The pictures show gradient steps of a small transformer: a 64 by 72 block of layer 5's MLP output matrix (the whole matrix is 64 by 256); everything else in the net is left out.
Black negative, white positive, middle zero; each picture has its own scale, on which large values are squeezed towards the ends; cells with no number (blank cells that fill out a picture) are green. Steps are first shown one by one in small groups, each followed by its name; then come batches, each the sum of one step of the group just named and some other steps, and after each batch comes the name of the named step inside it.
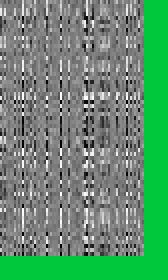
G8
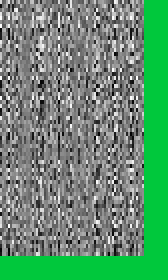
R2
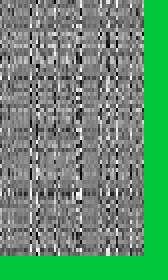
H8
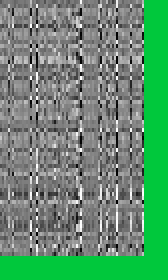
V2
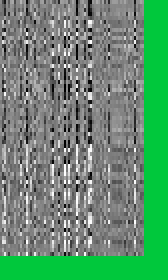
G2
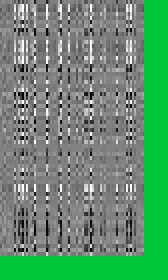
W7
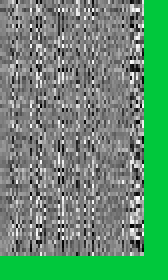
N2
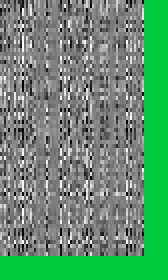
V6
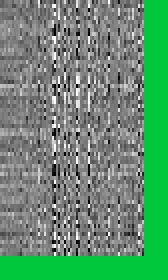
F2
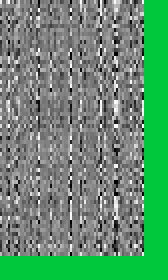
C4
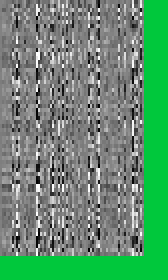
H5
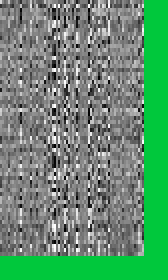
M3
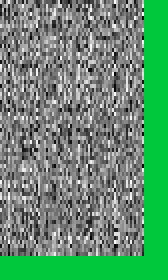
W7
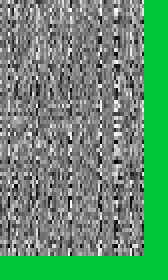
C4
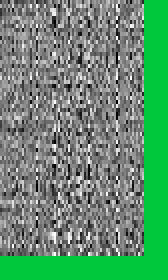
V6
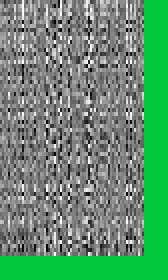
W7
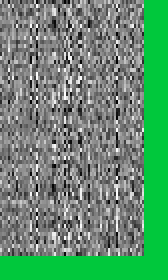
V2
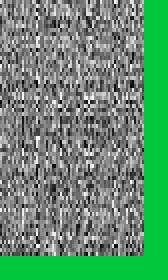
G8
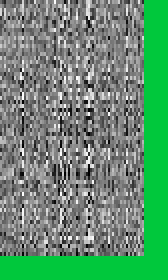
G8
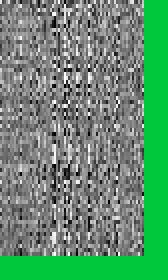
C4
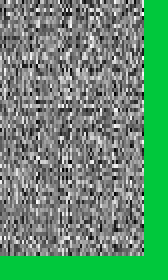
C4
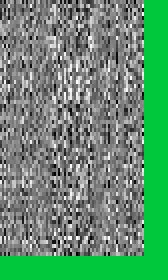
F2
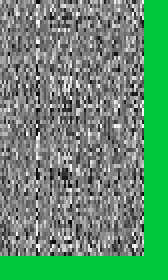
C4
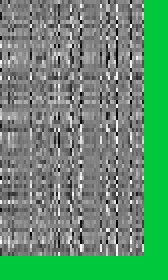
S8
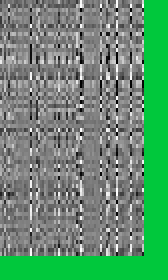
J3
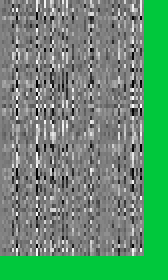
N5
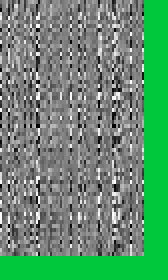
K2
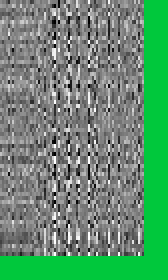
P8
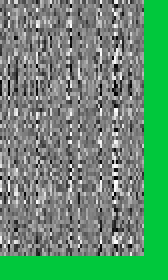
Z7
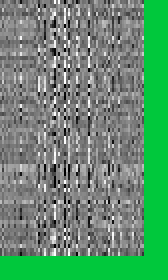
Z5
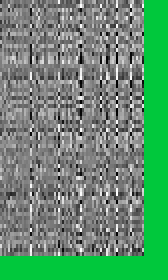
J3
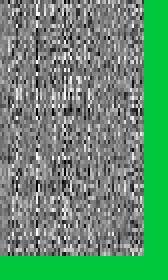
N5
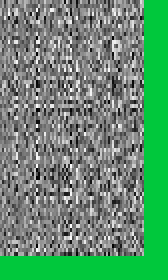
N5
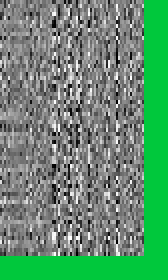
S8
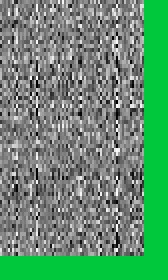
N5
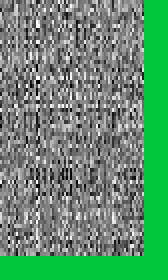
K2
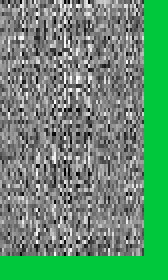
Z5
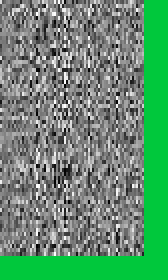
Z5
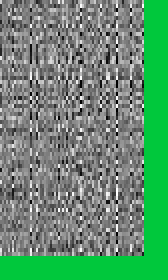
J3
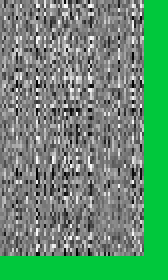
N5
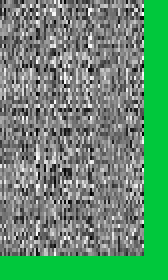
Z5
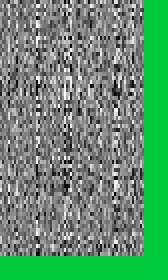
Z7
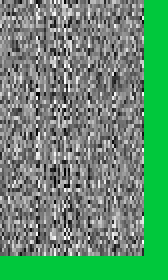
Z5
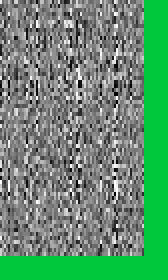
Z7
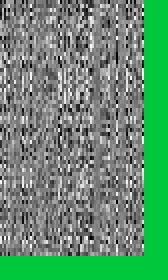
S8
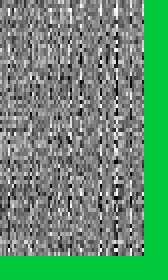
J3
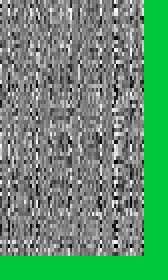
N5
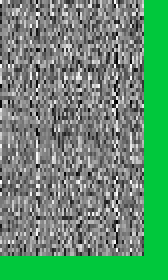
S8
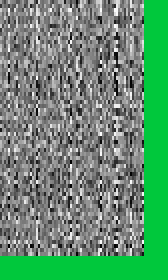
J3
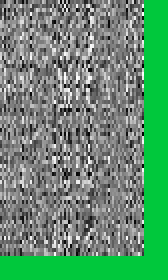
P8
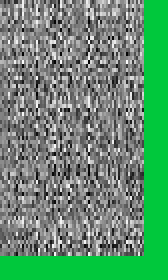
P8
